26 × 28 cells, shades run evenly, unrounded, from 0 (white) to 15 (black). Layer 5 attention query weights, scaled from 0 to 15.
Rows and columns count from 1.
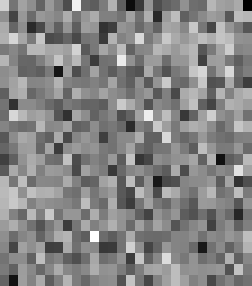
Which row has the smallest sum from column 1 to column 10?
18
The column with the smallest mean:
3
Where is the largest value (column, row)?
28, 1
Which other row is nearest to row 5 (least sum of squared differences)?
6
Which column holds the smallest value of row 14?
23
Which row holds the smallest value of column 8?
15
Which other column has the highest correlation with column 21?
22
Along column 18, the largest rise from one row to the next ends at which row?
13
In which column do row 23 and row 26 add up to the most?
2
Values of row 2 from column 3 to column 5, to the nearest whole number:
6 9 6
